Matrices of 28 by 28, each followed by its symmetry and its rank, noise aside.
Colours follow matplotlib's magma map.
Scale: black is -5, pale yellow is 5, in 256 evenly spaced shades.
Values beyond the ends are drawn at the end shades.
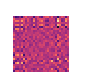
no symmetry, rank three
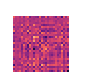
symmetric, rank three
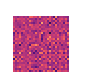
antisymmetric, rank four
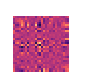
no symmetry, rank two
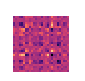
symmetric, rank two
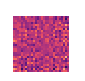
antisymmetric, rank four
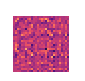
symmetric, rank four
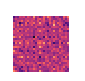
symmetric, rank four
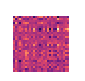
no symmetry, rank three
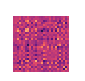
symmetric, rank three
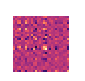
symmetric, rank two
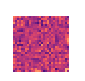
symmetric, rank four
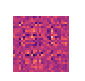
no symmetry, rank three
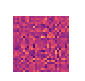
antisymmetric, rank four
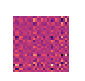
antisymmetric, rank two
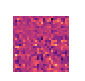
antisymmetric, rank four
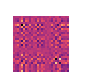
symmetric, rank two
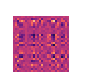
no symmetry, rank two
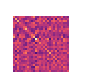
symmetric, rank four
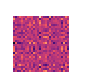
antisymmetric, rank four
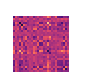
symmetric, rank three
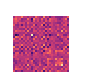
symmetric, rank four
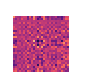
symmetric, rank three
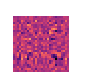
no symmetry, rank four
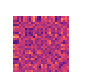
symmetric, rank four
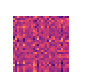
no symmetry, rank three
